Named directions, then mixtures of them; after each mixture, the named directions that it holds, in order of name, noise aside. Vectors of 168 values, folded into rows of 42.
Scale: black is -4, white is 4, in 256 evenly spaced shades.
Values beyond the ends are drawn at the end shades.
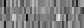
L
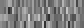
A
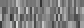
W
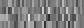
A.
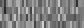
A, L, W.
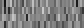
A, L.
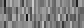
A, L, W.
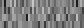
A, L.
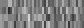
A.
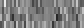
L, W.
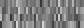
W.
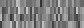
W.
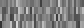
W.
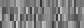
W.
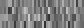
A.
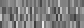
A, W.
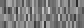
A, L, W.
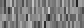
A, L.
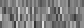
A, W.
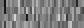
L, W.
